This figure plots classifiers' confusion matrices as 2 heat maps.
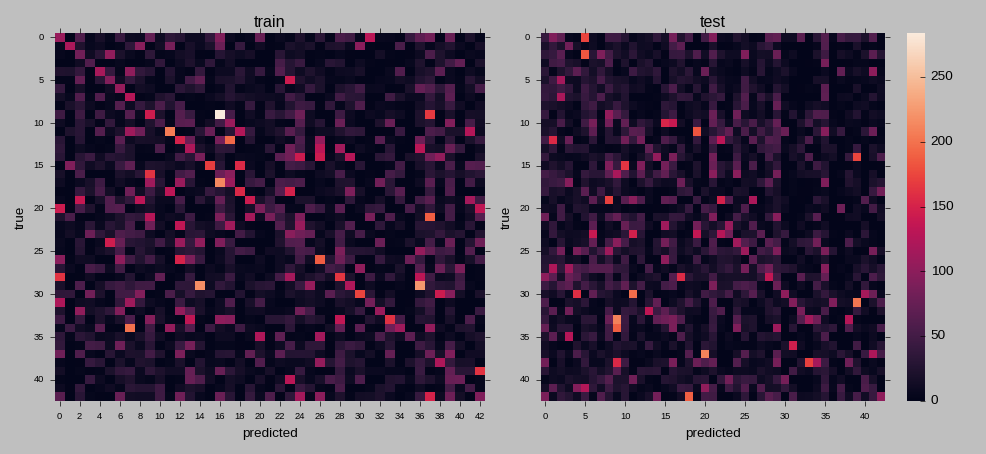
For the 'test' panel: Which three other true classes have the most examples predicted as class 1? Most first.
12, 27, 0
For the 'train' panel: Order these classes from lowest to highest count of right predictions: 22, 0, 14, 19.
22, 14, 0, 19
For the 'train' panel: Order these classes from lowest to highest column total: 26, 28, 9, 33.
33, 26, 9, 28
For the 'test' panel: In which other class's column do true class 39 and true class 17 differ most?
3
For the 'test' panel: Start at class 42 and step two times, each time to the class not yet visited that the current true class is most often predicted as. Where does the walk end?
5
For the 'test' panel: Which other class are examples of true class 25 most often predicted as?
8
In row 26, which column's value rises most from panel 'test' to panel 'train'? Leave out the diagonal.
12
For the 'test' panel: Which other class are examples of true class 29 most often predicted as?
21
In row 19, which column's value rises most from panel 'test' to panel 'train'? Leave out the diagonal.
2
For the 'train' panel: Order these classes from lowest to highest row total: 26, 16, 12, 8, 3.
3, 8, 16, 12, 26
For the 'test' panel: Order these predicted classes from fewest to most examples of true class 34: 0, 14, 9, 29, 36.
14, 36, 0, 29, 9
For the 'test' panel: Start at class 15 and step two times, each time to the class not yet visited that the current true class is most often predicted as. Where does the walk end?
16
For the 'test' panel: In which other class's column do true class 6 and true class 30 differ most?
11
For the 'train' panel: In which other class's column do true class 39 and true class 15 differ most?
18
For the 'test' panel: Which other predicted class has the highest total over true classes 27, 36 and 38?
9
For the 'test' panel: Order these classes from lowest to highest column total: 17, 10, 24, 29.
17, 24, 10, 29
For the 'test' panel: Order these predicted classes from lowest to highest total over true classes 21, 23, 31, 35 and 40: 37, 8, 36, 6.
37, 36, 8, 6
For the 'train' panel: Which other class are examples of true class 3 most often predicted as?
40
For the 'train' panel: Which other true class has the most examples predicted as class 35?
26
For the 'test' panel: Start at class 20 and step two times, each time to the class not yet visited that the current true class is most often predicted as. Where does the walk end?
41
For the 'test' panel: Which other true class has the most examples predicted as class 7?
2
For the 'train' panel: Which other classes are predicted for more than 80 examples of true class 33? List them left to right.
9, 13, 16, 17, 28
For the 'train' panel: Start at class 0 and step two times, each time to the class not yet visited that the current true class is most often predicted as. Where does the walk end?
7
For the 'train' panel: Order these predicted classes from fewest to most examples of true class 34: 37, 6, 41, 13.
6, 41, 13, 37
